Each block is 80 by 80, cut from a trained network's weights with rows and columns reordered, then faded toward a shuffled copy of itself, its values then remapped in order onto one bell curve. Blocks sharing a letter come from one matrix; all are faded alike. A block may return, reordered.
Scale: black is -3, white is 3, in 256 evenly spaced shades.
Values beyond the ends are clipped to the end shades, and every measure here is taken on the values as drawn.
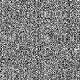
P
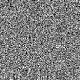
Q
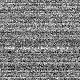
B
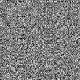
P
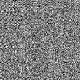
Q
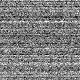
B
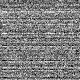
B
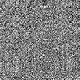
P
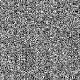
P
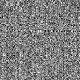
P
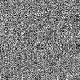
Q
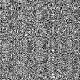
P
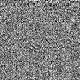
Q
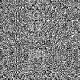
P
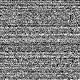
B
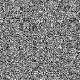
P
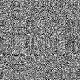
P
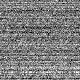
B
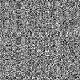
P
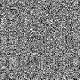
P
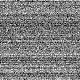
B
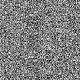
Q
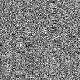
Q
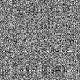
Q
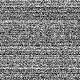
B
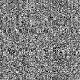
P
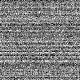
B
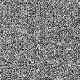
Q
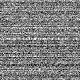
B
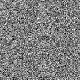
Q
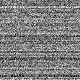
B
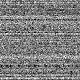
B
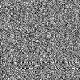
Q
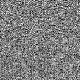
P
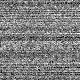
B
